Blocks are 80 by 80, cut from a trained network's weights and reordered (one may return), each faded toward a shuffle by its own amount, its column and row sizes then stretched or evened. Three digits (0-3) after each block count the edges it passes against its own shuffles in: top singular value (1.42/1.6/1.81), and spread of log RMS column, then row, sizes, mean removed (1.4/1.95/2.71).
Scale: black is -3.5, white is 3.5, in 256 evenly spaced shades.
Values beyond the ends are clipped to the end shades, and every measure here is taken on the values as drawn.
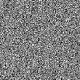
2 1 0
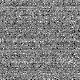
2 1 1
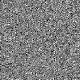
1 1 0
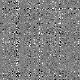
2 3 2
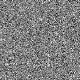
1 1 0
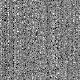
1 2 0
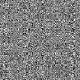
3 3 1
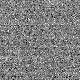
0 0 0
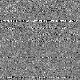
3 1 3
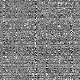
3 3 0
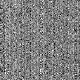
2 2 0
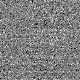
0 1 0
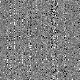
0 3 1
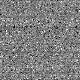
0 0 1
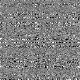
1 1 3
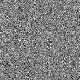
1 1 0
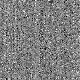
0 1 0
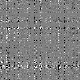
1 3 3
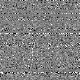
1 1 3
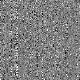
0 3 0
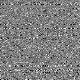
1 0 3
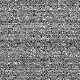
3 2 0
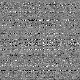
1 1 3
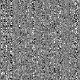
2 3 0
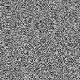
3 1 1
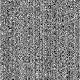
2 1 0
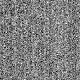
1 0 0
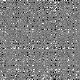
1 3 3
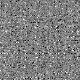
0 0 2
